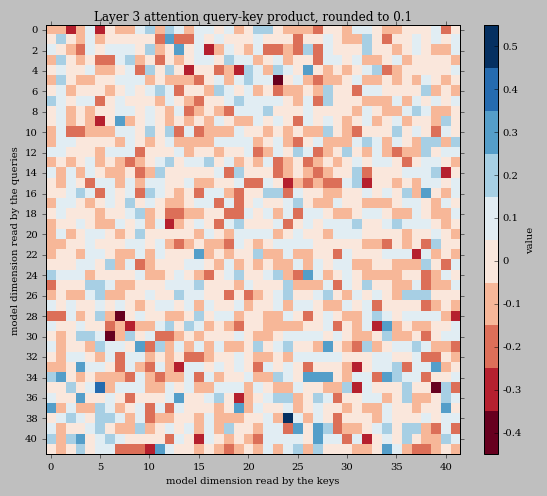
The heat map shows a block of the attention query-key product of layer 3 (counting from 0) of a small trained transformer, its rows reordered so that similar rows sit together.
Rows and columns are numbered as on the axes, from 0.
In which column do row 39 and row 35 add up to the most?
5
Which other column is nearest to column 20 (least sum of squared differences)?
1
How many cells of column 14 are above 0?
12
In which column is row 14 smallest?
40
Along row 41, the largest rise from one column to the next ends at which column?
11
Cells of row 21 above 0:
10
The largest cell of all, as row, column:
38, 24
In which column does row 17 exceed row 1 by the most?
25
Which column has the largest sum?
28
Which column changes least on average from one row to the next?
20
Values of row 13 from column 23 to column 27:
-0.2 -0.1 0 -0.2 -0.1
